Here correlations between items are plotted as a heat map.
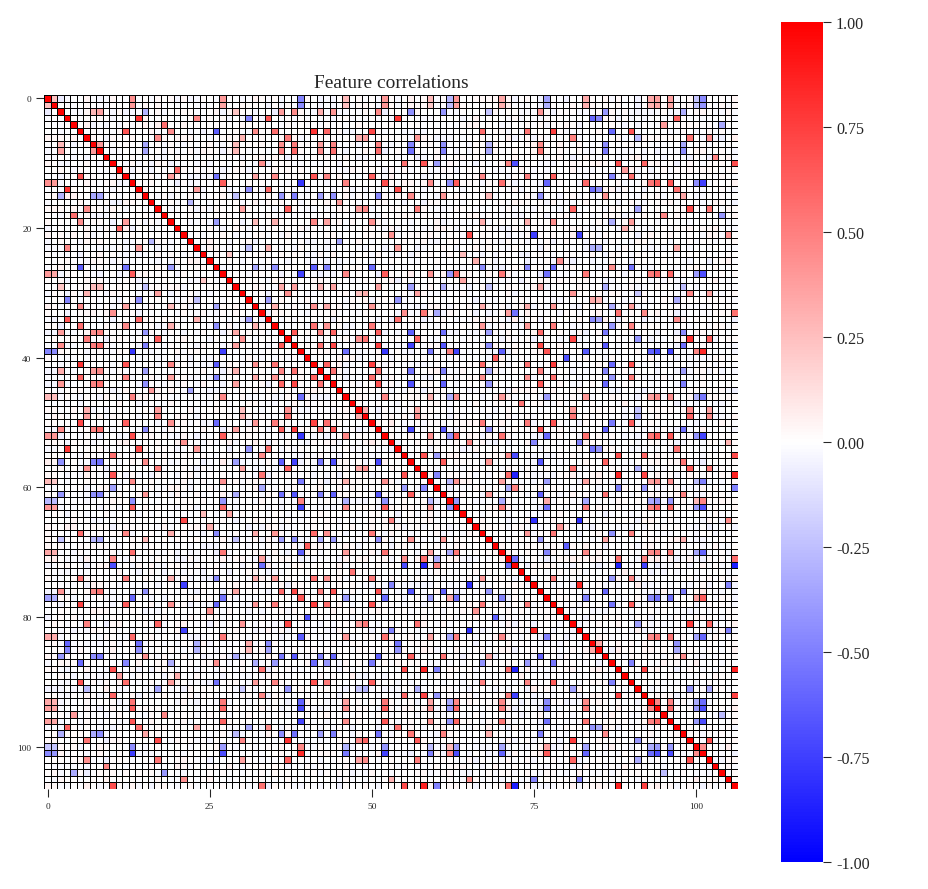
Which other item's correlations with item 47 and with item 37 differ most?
99
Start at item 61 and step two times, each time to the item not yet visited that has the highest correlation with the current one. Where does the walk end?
86
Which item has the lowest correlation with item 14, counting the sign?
84
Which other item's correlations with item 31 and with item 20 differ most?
11
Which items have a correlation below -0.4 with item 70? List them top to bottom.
39, 77, 101
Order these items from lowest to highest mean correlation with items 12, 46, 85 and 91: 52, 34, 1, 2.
34, 2, 1, 52
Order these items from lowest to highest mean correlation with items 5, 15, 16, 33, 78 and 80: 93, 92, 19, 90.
93, 92, 19, 90
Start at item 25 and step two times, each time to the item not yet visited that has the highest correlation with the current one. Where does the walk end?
66
